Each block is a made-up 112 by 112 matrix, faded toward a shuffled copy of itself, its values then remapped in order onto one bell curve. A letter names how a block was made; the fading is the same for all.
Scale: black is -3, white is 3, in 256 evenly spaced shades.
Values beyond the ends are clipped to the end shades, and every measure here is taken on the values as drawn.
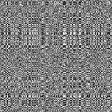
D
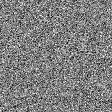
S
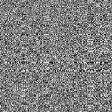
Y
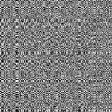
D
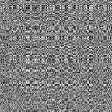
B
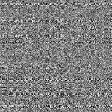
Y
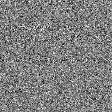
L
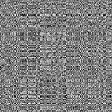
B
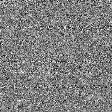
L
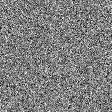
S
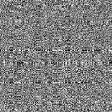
Y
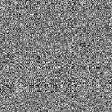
Y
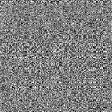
Y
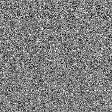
L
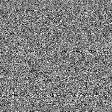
L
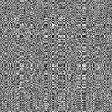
D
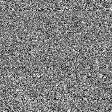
L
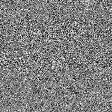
L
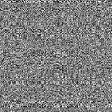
Y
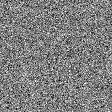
S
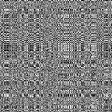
D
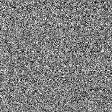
L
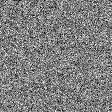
S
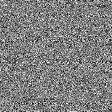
L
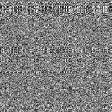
Y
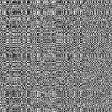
D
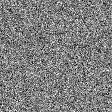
S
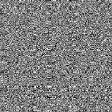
Y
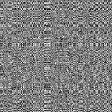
B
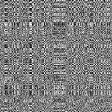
D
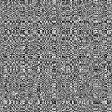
B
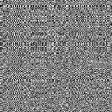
B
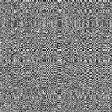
B
